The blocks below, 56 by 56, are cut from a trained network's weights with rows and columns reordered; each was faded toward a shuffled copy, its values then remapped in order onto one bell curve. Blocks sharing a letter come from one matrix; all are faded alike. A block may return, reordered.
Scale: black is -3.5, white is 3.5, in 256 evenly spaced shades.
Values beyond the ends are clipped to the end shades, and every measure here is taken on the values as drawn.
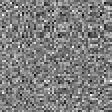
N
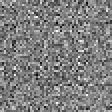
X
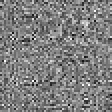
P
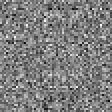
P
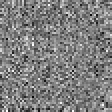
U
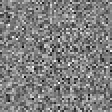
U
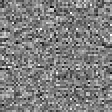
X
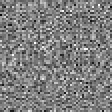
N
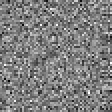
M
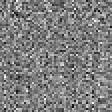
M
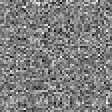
X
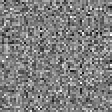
M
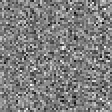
U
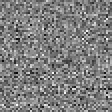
P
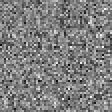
U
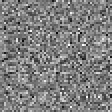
N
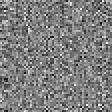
U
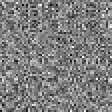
N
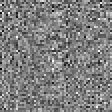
U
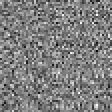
M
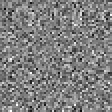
X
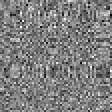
N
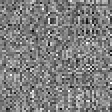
M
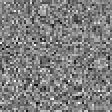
N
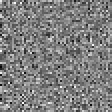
U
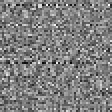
P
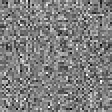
M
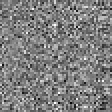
M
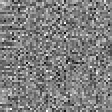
M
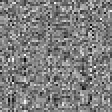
M
